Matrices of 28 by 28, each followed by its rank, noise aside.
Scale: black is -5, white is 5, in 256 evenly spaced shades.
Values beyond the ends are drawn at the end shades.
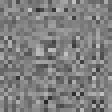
five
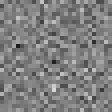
five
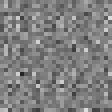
four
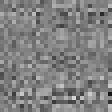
three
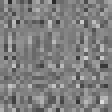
three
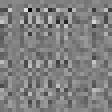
two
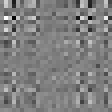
one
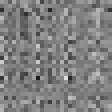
four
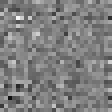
five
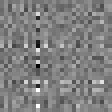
two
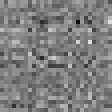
five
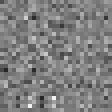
five
